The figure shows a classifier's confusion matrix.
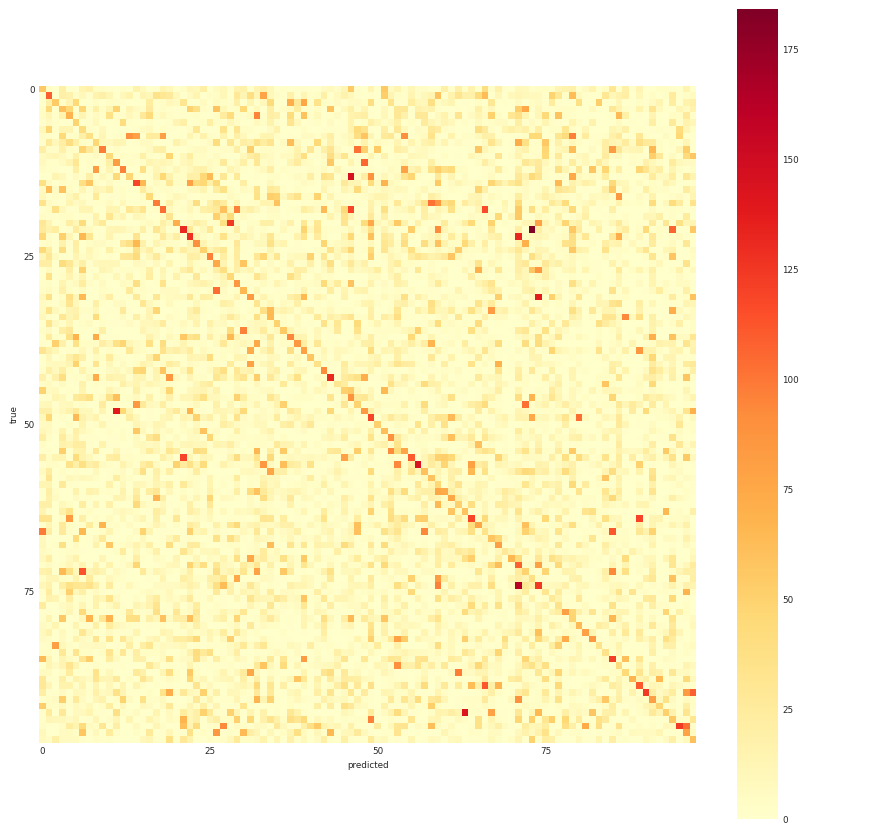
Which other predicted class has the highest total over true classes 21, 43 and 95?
73
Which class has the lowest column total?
88
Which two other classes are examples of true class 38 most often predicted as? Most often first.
32, 58
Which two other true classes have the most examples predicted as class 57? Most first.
66, 64
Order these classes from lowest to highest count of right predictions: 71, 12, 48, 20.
20, 48, 12, 71
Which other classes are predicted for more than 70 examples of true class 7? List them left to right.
13, 14, 18, 54, 79
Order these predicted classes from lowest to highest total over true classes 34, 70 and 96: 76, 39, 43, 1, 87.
1, 76, 39, 43, 87
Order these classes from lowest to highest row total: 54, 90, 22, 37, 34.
34, 37, 90, 54, 22
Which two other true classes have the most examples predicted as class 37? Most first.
2, 8
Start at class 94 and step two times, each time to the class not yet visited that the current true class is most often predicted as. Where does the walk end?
80
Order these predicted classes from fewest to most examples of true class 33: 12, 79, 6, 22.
6, 22, 12, 79
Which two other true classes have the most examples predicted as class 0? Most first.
66, 85
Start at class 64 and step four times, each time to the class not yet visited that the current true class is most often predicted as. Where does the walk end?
39
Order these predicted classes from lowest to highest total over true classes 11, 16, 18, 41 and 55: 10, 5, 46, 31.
10, 31, 5, 46
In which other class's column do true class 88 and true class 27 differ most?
74
